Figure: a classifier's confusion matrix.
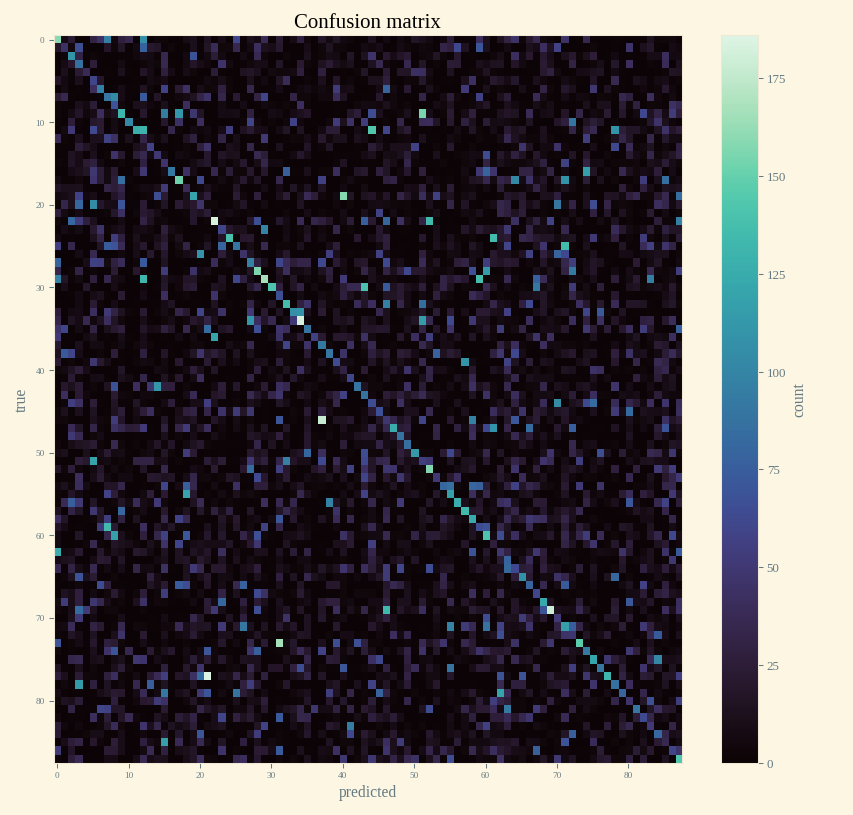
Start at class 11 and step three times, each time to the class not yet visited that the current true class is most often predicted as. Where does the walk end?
60
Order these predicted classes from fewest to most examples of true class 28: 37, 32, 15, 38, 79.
79, 37, 38, 32, 15
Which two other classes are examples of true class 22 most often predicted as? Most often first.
52, 87
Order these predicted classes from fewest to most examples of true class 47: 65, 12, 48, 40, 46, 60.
65, 40, 48, 46, 12, 60
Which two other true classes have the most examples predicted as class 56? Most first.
1, 53
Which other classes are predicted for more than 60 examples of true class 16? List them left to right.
32, 60, 74
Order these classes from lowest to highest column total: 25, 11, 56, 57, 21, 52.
56, 11, 57, 25, 52, 21
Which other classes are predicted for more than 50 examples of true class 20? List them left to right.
3, 5, 9, 70, 75
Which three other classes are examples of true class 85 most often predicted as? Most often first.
15, 71, 48
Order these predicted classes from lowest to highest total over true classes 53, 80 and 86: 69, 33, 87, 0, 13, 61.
33, 69, 0, 13, 61, 87
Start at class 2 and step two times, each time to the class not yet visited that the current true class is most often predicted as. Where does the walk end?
40
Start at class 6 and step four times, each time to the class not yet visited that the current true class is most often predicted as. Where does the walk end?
51
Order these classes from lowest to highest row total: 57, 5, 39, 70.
5, 70, 39, 57
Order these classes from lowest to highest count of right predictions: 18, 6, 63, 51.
18, 51, 63, 6
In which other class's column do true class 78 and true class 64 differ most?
3
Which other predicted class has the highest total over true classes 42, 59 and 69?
7
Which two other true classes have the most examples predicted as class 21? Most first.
77, 35
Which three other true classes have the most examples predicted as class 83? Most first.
29, 80, 25
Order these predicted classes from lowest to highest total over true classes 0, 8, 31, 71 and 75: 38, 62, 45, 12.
38, 45, 62, 12
